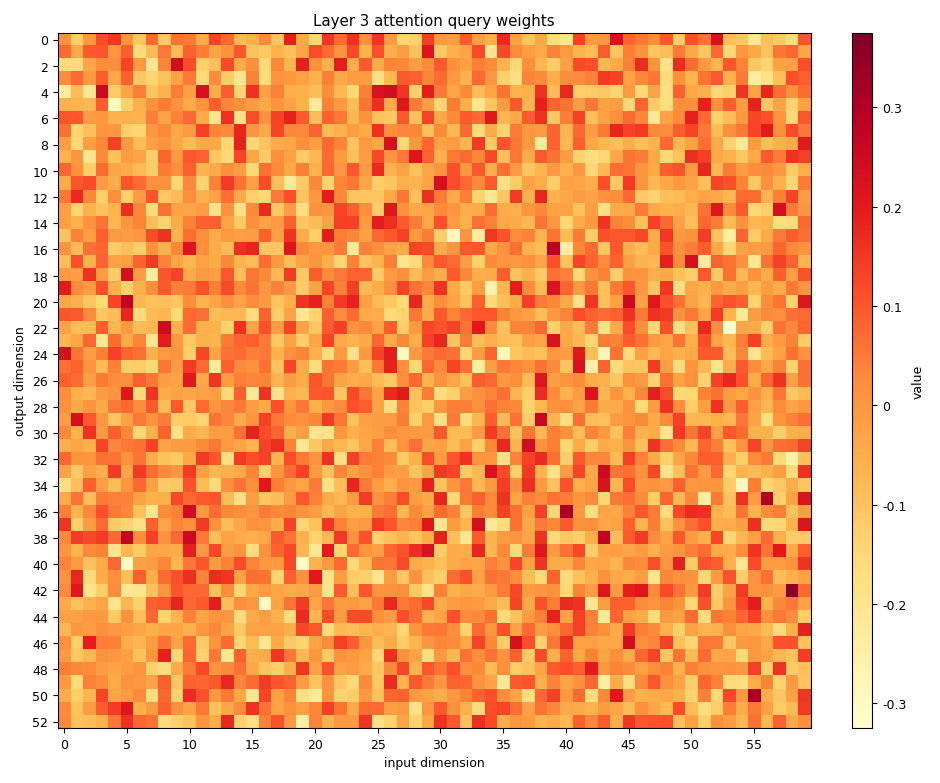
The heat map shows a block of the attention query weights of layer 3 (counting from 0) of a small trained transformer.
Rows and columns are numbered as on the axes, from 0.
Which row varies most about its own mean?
4
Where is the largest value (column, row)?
58, 42
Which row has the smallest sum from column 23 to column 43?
41
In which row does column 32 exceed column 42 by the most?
25
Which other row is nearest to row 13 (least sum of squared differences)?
18
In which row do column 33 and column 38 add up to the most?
39
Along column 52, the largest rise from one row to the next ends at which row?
26
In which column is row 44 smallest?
43
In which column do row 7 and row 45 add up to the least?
21
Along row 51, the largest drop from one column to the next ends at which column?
6
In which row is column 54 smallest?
34
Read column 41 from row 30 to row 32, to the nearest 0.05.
-0.1 -0.05 0.1
